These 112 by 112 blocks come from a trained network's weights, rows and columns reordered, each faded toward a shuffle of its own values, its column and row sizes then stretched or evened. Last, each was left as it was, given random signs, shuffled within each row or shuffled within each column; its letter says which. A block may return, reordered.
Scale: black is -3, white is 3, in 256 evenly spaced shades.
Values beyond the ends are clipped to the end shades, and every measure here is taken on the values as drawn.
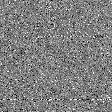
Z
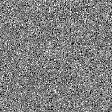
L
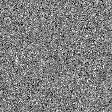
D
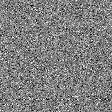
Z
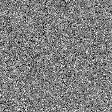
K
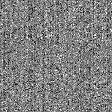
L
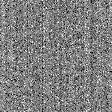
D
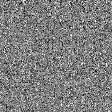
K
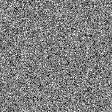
K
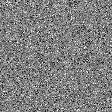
Z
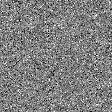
D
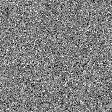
Z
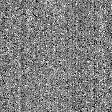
D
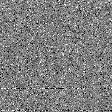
K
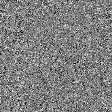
D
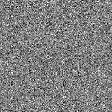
L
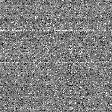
L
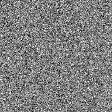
D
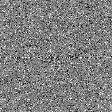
K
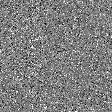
D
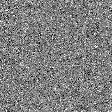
D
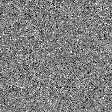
Z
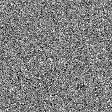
Z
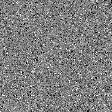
K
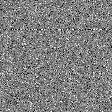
Z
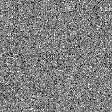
L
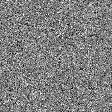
D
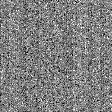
D
